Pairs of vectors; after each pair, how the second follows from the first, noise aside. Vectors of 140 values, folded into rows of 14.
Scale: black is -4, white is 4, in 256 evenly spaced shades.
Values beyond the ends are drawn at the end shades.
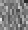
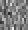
wrapped around.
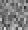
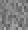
shrunk.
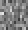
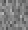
shrunk.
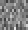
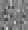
wrapped around, partly zeroed.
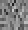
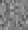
wrapped around, shrunk.
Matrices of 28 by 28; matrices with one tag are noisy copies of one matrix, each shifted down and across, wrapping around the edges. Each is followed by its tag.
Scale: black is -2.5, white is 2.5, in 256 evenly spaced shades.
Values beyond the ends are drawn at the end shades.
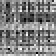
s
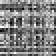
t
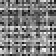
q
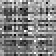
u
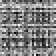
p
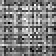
q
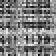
t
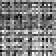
q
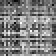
u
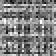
t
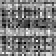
s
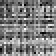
t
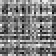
t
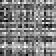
t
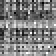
s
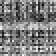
s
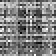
u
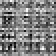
p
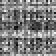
s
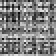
p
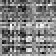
u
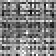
q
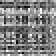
t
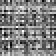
p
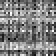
s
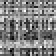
s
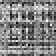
t
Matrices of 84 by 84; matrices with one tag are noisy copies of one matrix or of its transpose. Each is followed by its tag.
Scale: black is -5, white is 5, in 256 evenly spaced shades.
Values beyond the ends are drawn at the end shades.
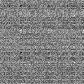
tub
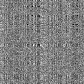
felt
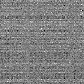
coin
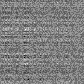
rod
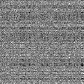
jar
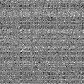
tub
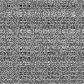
tub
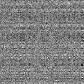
jar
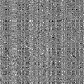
tub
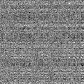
jar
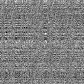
felt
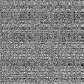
jar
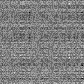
jar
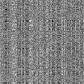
tub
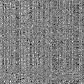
coin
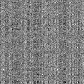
jar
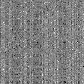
jar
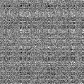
tub
